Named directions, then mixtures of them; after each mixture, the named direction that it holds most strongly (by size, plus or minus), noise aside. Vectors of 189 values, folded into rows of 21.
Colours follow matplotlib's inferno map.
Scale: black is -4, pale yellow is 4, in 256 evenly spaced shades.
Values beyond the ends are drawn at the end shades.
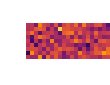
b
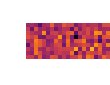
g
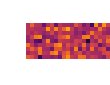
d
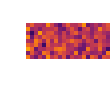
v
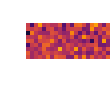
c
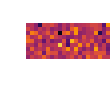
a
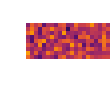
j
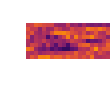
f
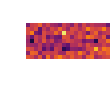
f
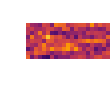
f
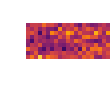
f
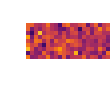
v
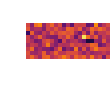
c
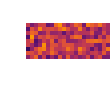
v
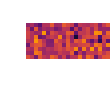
g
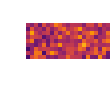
v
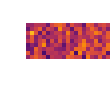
v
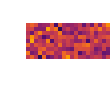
b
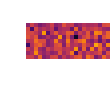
g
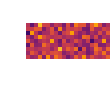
c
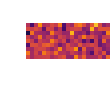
c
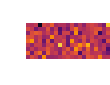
a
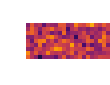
j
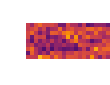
f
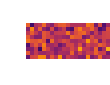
d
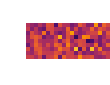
g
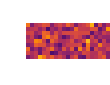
d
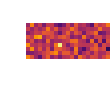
d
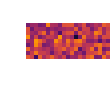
g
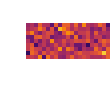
b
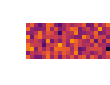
v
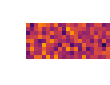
j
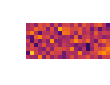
b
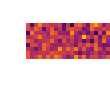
c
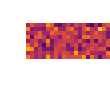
v
